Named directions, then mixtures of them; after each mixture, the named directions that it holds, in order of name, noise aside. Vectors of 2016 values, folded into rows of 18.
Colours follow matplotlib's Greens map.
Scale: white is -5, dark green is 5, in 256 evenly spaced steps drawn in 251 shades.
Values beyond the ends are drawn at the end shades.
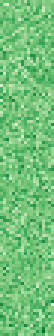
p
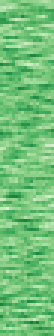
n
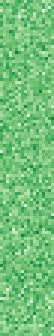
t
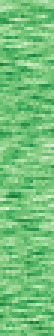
n.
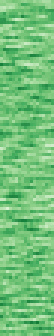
n.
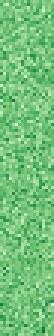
p.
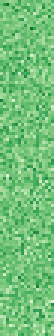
p, t.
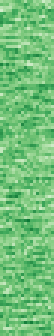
n, t.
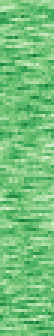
n.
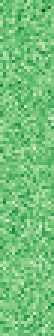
p, t.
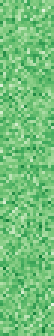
p, t.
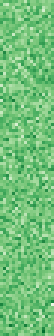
p.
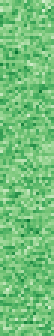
n, t.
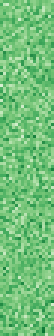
p.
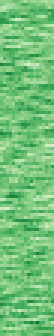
n.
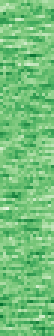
n, p.
